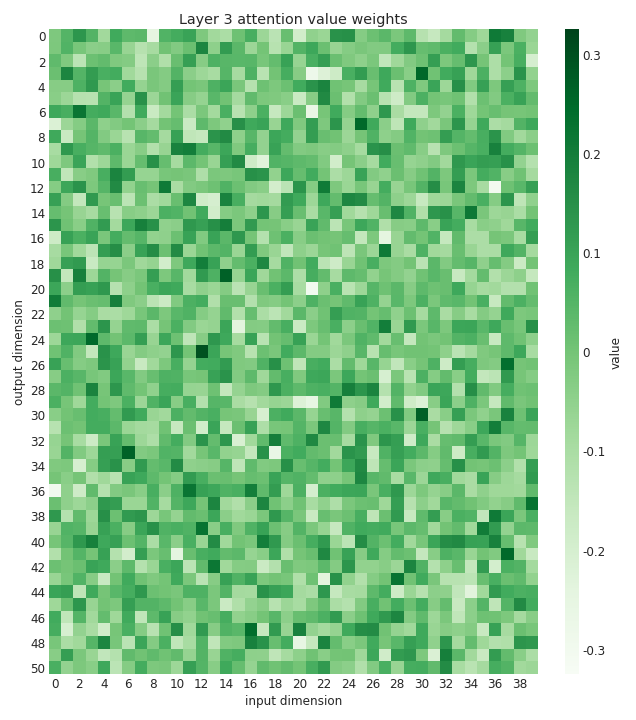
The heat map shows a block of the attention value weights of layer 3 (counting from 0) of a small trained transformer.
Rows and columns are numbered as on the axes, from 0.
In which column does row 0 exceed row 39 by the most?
23
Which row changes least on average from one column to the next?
22
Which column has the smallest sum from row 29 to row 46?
15
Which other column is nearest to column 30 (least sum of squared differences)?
38
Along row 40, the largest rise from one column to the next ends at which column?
25
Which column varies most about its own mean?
36
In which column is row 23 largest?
27
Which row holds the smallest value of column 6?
41
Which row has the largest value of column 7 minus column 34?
44
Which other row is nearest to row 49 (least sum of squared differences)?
1
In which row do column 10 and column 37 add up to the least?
48
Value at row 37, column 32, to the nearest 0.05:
0.05
